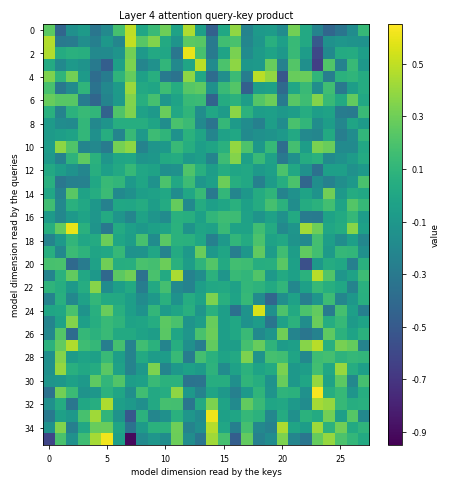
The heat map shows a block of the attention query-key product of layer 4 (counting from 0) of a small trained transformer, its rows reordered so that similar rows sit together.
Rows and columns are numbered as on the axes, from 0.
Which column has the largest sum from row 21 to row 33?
23
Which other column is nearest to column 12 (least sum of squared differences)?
21
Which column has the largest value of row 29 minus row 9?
25
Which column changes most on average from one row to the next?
2
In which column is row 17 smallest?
5
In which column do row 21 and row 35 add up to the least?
0
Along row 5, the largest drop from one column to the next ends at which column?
17
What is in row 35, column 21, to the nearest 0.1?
-0.2
